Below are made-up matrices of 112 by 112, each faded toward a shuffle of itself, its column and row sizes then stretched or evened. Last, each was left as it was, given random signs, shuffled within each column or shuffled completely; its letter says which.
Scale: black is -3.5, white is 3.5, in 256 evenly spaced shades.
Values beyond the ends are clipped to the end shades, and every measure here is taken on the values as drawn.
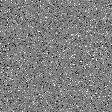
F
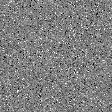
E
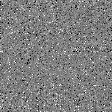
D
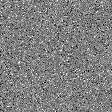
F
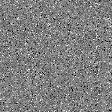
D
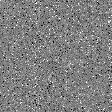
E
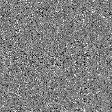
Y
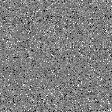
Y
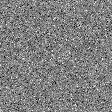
F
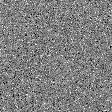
F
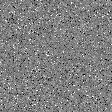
F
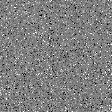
Y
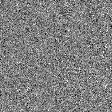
E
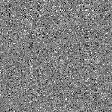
Y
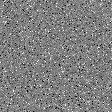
F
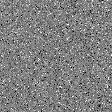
E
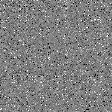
Y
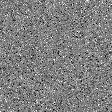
F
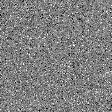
E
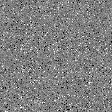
D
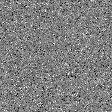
F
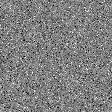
F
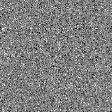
Y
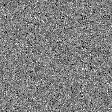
E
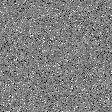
F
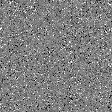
E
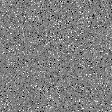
Y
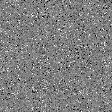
D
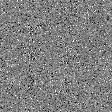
E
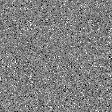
D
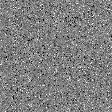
E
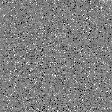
Y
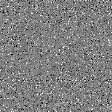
D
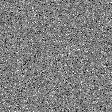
F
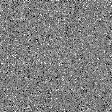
D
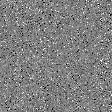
E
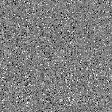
Y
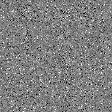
D
